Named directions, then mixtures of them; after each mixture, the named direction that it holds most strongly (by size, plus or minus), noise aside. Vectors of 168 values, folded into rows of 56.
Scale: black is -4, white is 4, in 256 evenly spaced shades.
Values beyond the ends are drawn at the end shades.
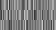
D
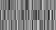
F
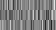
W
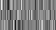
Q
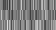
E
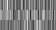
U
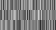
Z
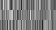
Q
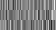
W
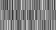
E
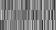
F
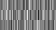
U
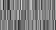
Q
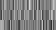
D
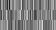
D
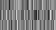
F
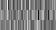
U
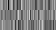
Q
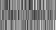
Z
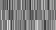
E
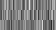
D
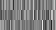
W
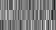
W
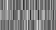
U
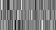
Q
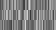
D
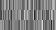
D
